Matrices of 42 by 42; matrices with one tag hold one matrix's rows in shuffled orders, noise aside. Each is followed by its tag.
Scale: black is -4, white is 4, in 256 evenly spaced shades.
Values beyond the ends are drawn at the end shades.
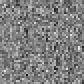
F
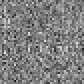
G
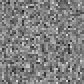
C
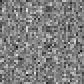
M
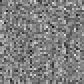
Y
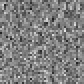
Y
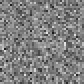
Y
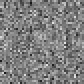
Y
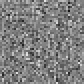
C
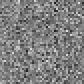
F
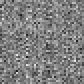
M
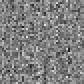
C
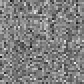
Y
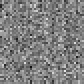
Y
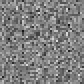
C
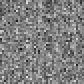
M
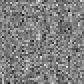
C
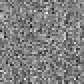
Y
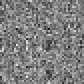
M
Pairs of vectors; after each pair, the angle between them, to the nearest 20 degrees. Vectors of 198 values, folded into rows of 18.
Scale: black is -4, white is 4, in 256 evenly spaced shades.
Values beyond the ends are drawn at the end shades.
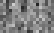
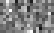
120 degrees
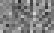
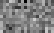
60 degrees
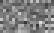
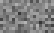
160 degrees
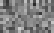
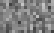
100 degrees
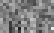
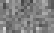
80 degrees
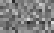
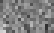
100 degrees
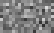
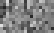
80 degrees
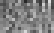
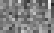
40 degrees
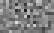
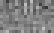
120 degrees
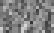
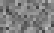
140 degrees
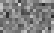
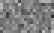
20 degrees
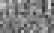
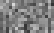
60 degrees
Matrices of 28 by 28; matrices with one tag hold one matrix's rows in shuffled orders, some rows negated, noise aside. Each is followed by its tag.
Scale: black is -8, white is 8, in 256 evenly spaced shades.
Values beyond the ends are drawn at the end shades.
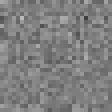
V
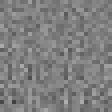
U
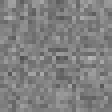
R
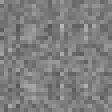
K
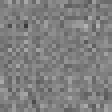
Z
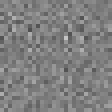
U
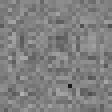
R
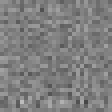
V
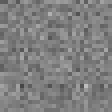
V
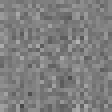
V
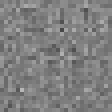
K
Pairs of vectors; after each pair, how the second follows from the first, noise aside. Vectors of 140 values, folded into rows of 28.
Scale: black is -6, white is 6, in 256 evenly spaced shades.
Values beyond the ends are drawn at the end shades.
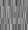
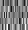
wrapped around, negated, scaled up.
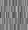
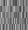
wrapped around, negated.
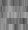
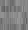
reversed, shrunk.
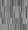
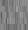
reversed, shrunk.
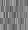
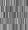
copied.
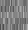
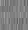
reversed, shrunk.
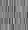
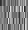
wrapped around, negated, scaled up.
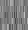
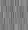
reversed, shrunk.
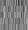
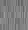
shrunk.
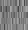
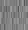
shrunk.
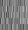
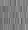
reversed, negated, shrunk.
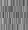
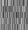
copied.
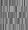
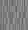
shrunk.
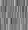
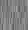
reversed, negated, shrunk.
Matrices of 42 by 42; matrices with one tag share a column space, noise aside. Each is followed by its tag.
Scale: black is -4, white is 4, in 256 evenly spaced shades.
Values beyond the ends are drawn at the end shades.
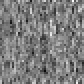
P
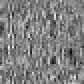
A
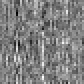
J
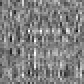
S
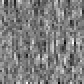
J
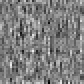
P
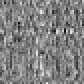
S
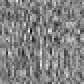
S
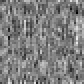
P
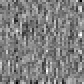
P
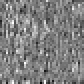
P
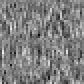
A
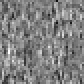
A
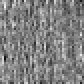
J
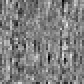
J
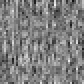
J
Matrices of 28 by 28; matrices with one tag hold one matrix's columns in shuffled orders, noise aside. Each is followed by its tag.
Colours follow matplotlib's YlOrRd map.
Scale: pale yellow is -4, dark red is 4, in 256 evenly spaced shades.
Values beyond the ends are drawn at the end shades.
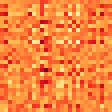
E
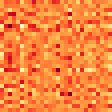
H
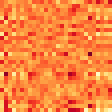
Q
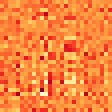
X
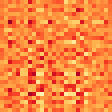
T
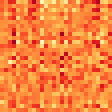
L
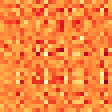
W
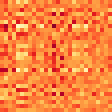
H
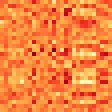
W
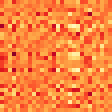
H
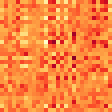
L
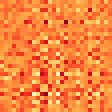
T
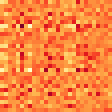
H
